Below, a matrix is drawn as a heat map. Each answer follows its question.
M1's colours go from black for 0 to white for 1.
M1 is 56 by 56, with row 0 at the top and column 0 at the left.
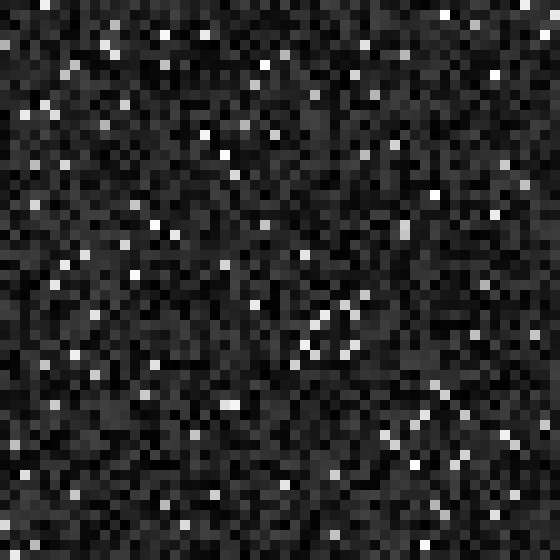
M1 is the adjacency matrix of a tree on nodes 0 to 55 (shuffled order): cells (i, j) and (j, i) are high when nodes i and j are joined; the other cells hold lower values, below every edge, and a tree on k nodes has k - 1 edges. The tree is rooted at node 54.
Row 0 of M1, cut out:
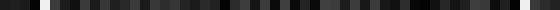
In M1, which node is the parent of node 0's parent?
36
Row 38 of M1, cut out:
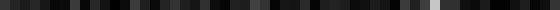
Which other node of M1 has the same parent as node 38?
19
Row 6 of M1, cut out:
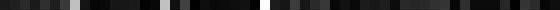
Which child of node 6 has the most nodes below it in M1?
26
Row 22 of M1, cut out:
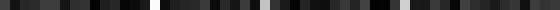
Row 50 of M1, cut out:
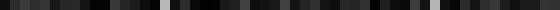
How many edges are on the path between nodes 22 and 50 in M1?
4
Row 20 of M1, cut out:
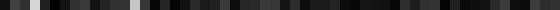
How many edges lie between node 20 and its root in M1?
2
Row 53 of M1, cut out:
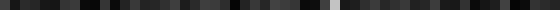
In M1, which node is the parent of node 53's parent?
47
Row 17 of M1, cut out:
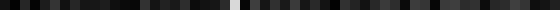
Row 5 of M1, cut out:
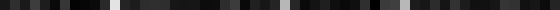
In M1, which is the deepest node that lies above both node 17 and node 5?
40
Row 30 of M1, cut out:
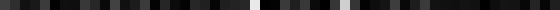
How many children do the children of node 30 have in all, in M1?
1
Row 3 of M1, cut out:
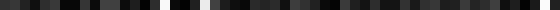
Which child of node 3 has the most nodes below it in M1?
16
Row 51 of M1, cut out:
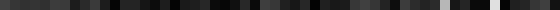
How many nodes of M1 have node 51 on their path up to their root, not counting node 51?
5
